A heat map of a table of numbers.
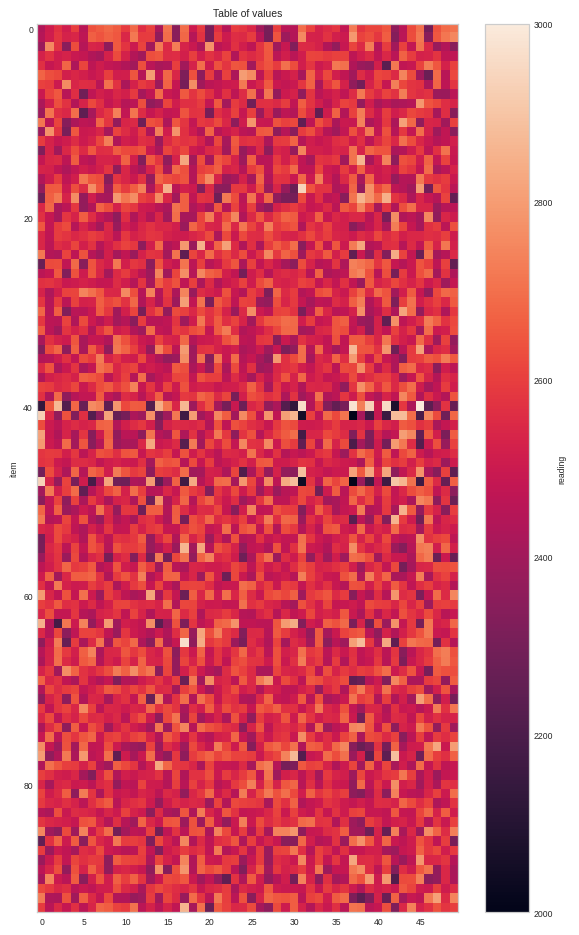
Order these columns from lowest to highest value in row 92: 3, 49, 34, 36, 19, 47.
34, 19, 3, 36, 49, 47
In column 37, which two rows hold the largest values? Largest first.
40, 34
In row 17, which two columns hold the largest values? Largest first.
31, 15
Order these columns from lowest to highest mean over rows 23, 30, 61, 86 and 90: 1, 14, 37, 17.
1, 14, 37, 17
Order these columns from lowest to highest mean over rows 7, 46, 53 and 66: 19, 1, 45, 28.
28, 45, 1, 19
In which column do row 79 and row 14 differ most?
17
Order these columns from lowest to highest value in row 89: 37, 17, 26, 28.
28, 26, 37, 17
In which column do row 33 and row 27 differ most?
38
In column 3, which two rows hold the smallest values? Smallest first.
40, 65
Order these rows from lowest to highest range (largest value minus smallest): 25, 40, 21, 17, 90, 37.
37, 21, 25, 90, 17, 40
